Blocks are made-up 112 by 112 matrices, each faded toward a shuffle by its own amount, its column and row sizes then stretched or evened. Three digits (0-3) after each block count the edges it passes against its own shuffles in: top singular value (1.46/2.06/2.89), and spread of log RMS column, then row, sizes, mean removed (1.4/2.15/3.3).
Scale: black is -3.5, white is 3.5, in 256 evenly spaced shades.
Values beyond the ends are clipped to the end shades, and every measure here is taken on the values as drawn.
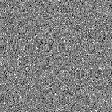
2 0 0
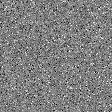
0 0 0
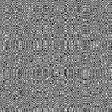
3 2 0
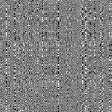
3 3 1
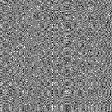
3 2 0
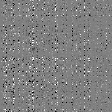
1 3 2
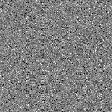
2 1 0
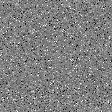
0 0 0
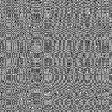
3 0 0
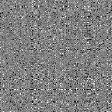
2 2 2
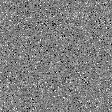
0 0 1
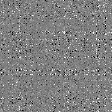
0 2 2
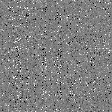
0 2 1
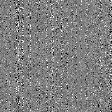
0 3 0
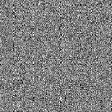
2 2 1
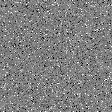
0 0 1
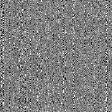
1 3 0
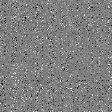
0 2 1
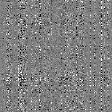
1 3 2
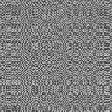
3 2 2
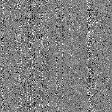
0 3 0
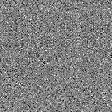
2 0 0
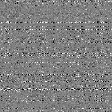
2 1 3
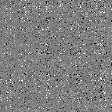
0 2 2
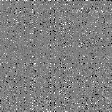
2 2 2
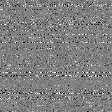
1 0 3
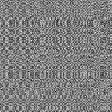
3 0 2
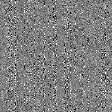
1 3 0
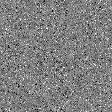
0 1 0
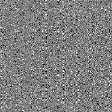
2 2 1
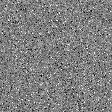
0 0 0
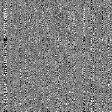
2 3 1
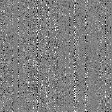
1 3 0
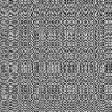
3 3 2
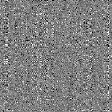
2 2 2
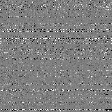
2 1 3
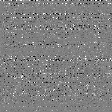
1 1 3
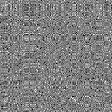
3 0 1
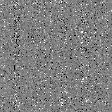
0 2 1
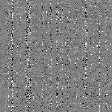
1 3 1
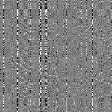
3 3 0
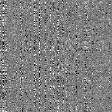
2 3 1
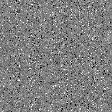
0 2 0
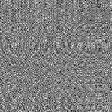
3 0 1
